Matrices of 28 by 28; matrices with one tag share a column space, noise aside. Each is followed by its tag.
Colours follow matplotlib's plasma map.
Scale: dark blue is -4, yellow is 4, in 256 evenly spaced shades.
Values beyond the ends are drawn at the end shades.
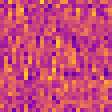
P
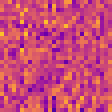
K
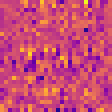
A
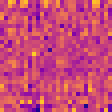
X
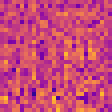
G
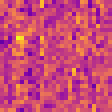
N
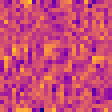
A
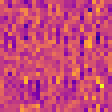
N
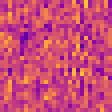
N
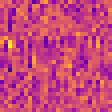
P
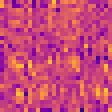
A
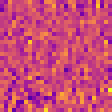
G
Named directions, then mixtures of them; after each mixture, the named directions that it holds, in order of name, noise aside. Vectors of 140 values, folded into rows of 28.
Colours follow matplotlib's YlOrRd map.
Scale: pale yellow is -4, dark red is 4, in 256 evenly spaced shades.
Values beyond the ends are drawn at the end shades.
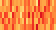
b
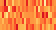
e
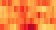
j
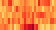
b, j.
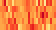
b, e.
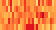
b, e, j.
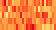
e, j.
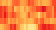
j.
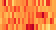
b, e, j.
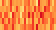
b.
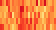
b, e, j.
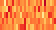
e.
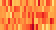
b, e, j.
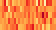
b, e.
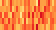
b.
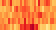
b, j.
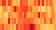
e, j.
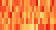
b, j.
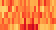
b, e, j.
